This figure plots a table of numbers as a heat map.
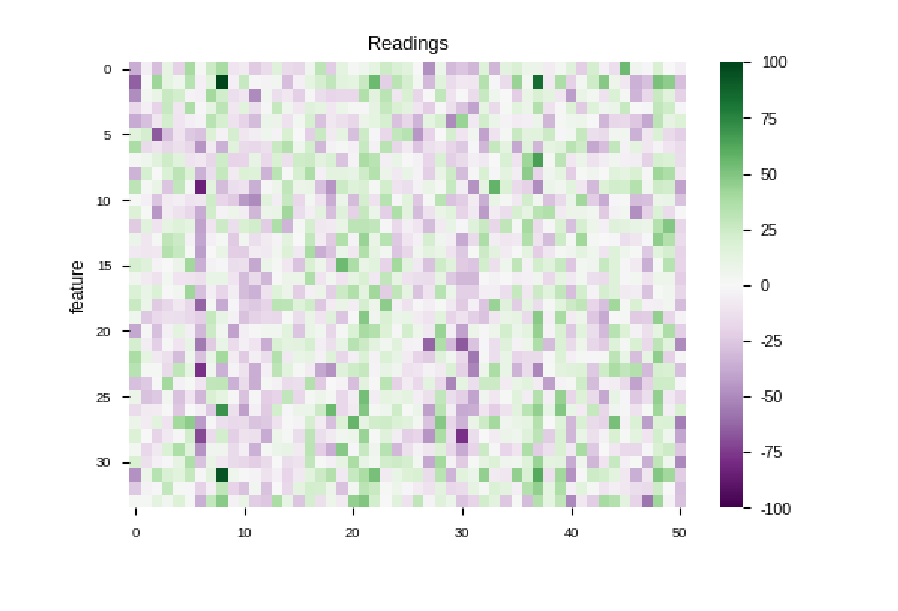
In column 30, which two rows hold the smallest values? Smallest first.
28, 21
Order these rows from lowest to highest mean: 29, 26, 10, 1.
10, 29, 26, 1
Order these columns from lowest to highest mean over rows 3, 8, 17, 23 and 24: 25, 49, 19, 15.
15, 25, 19, 49
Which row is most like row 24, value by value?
4
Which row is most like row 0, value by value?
3
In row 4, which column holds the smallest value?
29
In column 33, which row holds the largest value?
9
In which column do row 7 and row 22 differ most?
37
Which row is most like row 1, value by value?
31
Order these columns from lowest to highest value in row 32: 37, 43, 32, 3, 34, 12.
12, 43, 32, 34, 3, 37
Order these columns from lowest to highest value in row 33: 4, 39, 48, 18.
18, 4, 39, 48
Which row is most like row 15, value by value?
17
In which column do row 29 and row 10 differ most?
32
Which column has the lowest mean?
6
